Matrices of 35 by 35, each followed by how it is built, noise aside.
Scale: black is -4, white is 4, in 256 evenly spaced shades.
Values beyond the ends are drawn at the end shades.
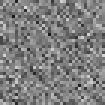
Toeplitz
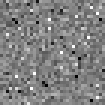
sparse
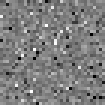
sparse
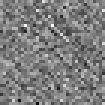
Toeplitz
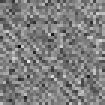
Toeplitz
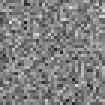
noise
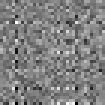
low rank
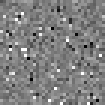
sparse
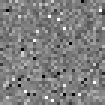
sparse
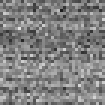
blocks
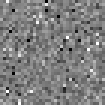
sparse
